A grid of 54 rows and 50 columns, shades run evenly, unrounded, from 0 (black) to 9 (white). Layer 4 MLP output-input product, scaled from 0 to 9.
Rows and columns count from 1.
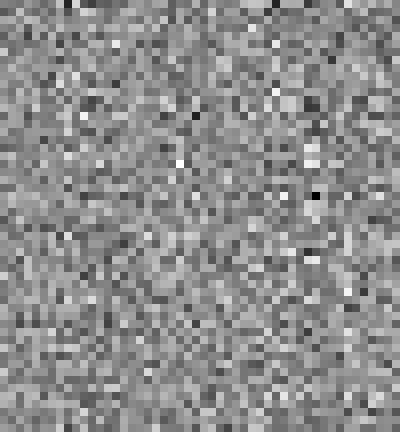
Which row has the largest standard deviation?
25
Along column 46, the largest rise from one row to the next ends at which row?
38
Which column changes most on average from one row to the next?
36
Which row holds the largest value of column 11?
15
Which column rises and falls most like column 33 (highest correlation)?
32
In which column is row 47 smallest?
28
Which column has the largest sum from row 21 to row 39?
44
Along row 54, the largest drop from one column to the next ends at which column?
9
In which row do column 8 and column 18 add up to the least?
6
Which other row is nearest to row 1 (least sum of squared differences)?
11
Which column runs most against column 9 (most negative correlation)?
33
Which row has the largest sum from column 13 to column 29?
30
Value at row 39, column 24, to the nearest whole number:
3
